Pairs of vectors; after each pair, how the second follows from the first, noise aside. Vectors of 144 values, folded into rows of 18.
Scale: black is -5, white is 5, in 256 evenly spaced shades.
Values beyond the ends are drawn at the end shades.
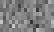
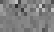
reversed, partly zeroed.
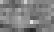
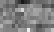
reversed.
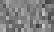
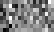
reversed, scaled up.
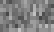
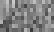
wrapped around.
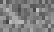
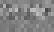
reversed, partly zeroed.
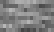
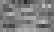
reversed.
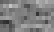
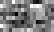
wrapped around, negated, scaled up.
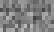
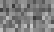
copied.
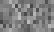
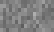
reversed, shrunk.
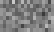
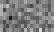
reversed.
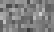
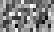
wrapped around, negated, scaled up.
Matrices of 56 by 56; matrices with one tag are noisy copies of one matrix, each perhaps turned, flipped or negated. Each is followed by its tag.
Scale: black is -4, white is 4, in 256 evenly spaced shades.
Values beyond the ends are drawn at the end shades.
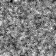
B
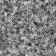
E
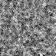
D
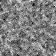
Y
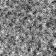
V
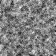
Y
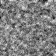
V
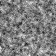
E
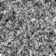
Y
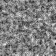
D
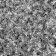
V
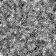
Y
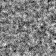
D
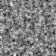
D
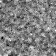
V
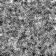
B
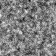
E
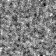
D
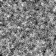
Y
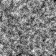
Y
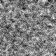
V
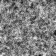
B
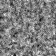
D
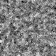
D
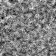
V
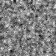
D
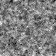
B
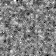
D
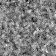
E
